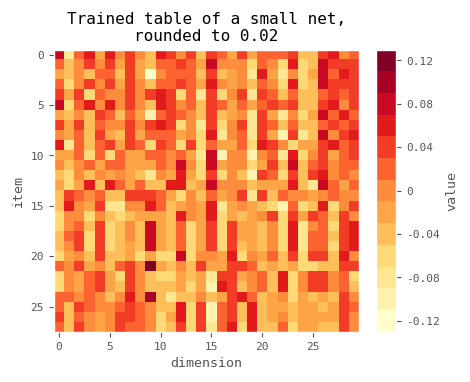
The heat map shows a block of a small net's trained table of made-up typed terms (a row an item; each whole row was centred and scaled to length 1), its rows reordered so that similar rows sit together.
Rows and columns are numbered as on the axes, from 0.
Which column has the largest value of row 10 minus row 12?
9
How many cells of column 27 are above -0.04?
19
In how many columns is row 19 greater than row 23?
10
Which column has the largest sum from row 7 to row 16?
15
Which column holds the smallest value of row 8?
22
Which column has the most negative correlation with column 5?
1
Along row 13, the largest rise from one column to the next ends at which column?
26
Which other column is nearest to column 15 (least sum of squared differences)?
23
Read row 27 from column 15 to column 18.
-0.08 0.02 0.06 -0.06
